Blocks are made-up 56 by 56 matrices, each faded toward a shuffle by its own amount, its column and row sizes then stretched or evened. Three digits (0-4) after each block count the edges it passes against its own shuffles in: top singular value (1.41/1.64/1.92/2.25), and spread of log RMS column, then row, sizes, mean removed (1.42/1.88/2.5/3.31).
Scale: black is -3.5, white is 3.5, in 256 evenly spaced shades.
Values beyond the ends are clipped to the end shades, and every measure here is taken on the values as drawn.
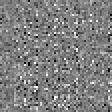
2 2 1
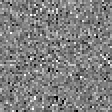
2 1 0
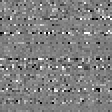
0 0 4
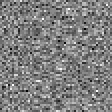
4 0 0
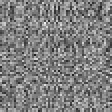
3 1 0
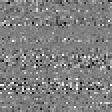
1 0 4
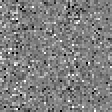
1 1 0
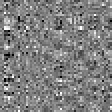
4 3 1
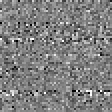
0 1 3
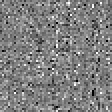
1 2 0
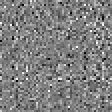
3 2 1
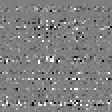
0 1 4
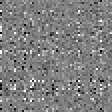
2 3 2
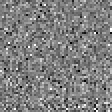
2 1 1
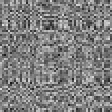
4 0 2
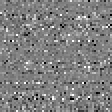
1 0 3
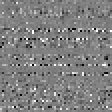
2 0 4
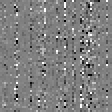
0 4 0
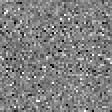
1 0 1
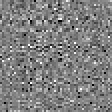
4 1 1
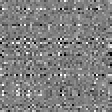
4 2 3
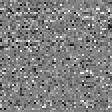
2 0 3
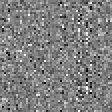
1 2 0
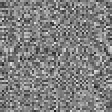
3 1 0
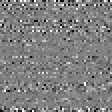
2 0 4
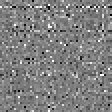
3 1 2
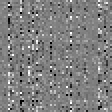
1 4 0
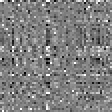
4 2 2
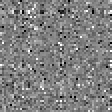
2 2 1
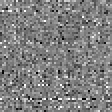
2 0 2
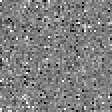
0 2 1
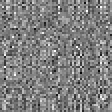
4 2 1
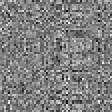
4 2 1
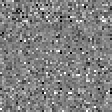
0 0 2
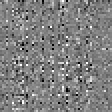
0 4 2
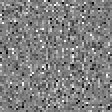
2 1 0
